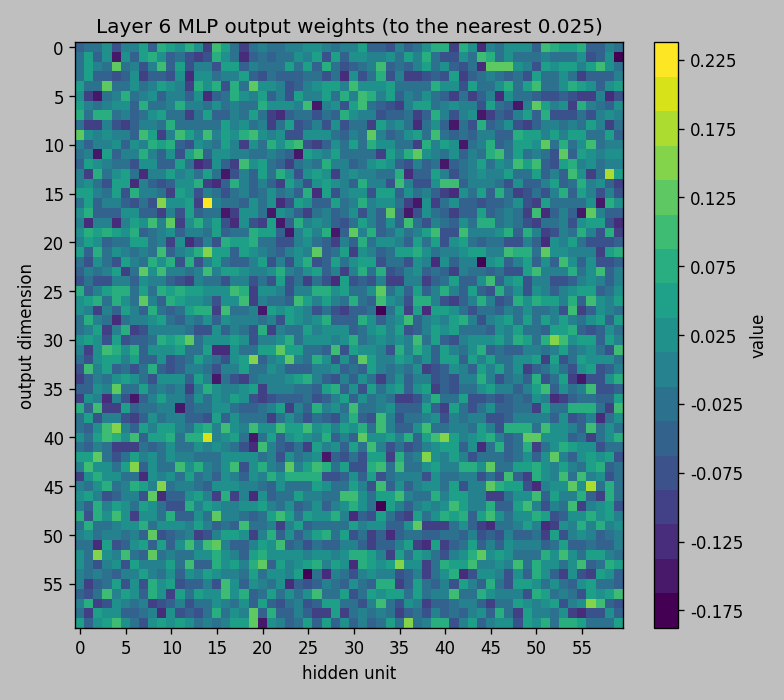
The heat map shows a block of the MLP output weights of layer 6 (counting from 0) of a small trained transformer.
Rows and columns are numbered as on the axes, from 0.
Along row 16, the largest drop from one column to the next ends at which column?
15
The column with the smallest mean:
36
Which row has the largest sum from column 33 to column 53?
40
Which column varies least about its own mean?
43
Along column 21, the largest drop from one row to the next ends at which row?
17
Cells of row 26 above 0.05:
15
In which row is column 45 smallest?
49
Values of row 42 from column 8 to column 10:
0.025 -0.025 0.025
